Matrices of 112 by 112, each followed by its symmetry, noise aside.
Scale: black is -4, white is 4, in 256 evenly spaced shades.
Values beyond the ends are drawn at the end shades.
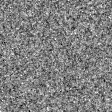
no symmetry.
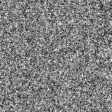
no symmetry.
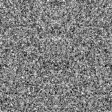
mirrored left to right.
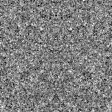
mirrored left to right.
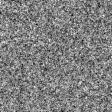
no symmetry.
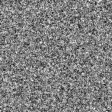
no symmetry.
